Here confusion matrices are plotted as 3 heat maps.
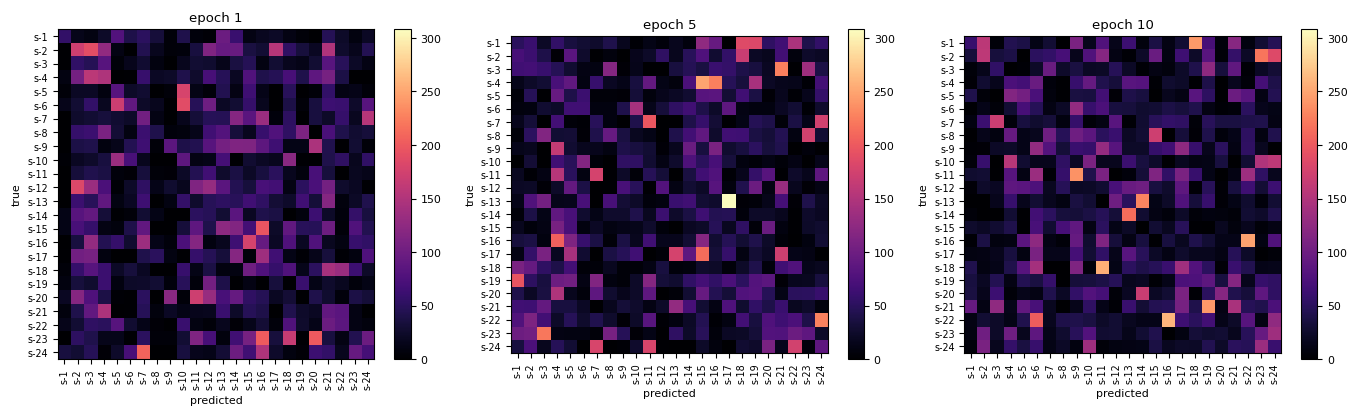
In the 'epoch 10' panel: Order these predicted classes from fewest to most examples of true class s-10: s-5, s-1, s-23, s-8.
s-1, s-5, s-8, s-23
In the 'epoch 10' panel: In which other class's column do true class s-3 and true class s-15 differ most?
s-19
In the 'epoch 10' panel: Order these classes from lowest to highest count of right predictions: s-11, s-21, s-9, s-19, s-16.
s-16, s-9, s-19, s-11, s-21
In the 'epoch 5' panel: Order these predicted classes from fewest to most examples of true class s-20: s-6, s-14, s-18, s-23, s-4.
s-6, s-14, s-23, s-18, s-4
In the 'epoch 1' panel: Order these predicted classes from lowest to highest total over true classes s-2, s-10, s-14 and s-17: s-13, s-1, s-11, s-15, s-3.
s-1, s-15, s-11, s-13, s-3
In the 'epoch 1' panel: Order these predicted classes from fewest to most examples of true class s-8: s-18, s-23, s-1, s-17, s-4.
s-1, s-23, s-18, s-17, s-4
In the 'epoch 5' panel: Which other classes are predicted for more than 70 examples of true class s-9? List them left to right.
s-4, s-14, s-16
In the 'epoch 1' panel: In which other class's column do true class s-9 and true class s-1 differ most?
s-20
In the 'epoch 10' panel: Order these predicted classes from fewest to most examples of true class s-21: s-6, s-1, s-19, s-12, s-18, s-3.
s-12, s-18, s-6, s-1, s-3, s-19
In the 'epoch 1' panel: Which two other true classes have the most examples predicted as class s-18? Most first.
s-23, s-10
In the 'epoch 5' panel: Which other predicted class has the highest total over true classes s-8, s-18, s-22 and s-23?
s-3
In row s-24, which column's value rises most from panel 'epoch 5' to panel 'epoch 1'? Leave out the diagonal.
s-16
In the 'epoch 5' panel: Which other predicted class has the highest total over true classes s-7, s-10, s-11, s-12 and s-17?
s-15
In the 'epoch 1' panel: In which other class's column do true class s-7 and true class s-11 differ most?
s-24
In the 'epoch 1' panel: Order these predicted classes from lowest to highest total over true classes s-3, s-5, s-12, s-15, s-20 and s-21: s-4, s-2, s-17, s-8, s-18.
s-8, s-17, s-18, s-4, s-2
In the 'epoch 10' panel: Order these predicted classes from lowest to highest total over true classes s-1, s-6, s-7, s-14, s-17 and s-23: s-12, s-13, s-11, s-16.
s-16, s-12, s-11, s-13
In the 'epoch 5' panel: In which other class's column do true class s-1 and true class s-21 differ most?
s-18
